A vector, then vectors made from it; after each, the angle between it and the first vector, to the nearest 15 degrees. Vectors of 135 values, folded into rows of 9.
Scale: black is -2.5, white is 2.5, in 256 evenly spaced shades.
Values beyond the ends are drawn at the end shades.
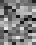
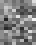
150 degrees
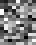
45 degrees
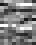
75 degrees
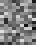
105 degrees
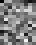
60 degrees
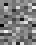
105 degrees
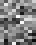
135 degrees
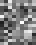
120 degrees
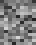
15 degrees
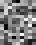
135 degrees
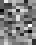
90 degrees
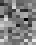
60 degrees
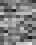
45 degrees
